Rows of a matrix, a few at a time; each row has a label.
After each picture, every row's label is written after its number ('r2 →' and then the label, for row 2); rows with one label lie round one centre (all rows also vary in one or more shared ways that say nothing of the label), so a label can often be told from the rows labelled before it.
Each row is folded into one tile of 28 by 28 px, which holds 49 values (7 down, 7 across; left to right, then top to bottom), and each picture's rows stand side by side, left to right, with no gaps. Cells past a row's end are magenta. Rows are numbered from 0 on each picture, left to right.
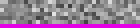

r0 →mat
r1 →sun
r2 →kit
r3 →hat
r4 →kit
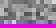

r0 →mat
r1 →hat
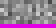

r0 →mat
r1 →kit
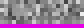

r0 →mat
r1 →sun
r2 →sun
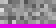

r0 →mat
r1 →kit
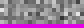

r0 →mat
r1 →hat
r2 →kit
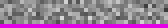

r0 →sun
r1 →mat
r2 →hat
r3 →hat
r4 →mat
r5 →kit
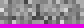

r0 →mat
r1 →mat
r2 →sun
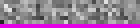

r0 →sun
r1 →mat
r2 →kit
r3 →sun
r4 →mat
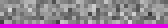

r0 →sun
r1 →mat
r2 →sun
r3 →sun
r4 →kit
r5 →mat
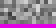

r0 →hat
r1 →sun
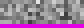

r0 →kit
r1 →hat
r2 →mat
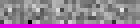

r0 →sun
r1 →sun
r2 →mat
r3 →kit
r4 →sun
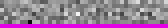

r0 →hat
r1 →sun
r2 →kit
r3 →sun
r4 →hat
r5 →hat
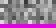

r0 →mat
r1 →mat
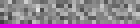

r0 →hat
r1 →sun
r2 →kit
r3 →kit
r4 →kit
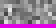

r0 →sun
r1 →kit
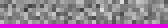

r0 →kit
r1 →kit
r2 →hat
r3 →kit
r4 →hat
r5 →mat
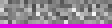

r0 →mat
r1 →kit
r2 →kit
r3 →kit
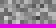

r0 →hat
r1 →kit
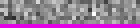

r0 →mat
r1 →hat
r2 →mat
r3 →kit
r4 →mat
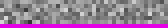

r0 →hat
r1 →sun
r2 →sun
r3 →sun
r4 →sun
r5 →kit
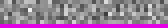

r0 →hat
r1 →mat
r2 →kit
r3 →sun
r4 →kit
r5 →kit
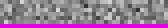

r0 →sun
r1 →kit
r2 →mat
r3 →hat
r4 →hat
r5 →mat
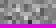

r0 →kit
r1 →sun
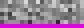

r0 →hat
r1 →hat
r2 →sun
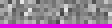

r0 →sun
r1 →mat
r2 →sun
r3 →sun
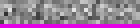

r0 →sun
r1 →mat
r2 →kit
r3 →mat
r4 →kit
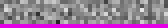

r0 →sun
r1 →hat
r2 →sun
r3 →kit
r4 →mat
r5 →mat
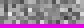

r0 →kit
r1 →mat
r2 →sun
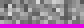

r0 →kit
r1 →hat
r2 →mat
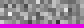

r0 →kit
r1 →hat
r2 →sun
